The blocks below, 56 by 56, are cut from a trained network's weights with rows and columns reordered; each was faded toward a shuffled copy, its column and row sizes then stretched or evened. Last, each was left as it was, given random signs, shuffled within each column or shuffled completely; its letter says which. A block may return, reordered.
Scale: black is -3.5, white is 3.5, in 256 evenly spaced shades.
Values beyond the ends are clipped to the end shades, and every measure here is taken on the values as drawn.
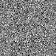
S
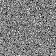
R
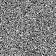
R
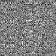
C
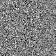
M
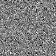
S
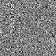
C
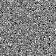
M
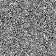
M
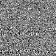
S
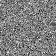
R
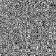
C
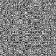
C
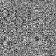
C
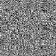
C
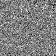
R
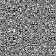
C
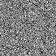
R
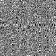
C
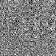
C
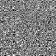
C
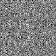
C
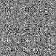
C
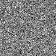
M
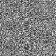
C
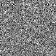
S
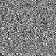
C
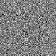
C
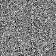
M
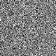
S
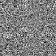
C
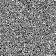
R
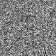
M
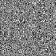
C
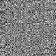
C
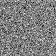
R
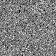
R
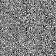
M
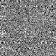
C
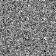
S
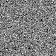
R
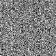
M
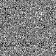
S
